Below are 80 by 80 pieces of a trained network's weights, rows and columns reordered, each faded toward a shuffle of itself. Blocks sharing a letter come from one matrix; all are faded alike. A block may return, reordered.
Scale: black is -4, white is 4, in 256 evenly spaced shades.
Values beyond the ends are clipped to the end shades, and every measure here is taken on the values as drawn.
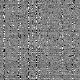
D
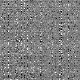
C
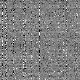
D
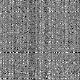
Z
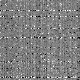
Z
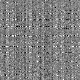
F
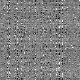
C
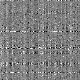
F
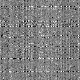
F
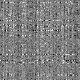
Z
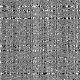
F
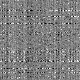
F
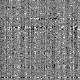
F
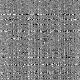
F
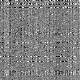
F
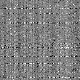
F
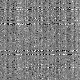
F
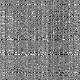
F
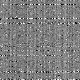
Z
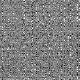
C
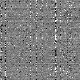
D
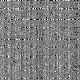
F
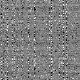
C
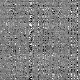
C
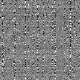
C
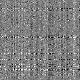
F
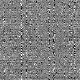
C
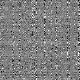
C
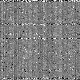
Z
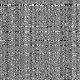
F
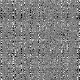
C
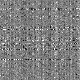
Z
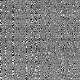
C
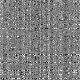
Z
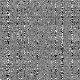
C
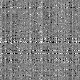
F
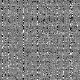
C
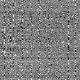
D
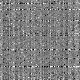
F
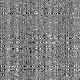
F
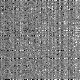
F
